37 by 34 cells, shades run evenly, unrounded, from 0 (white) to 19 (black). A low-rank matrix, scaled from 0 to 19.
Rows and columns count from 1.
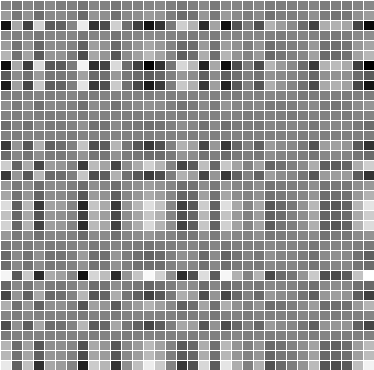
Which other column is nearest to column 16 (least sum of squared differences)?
23
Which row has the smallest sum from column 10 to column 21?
28
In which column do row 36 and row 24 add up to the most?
8
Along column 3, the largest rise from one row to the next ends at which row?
7
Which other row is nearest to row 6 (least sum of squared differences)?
36
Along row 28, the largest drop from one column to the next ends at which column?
9
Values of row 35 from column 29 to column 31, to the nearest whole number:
7 11 12
